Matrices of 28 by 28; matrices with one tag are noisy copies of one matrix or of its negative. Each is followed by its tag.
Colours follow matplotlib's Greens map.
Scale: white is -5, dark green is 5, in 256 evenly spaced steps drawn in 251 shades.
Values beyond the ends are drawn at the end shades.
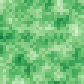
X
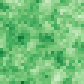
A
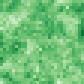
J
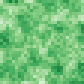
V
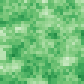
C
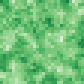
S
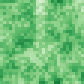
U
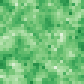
S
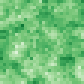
C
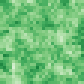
S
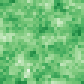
X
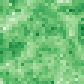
J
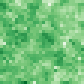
A
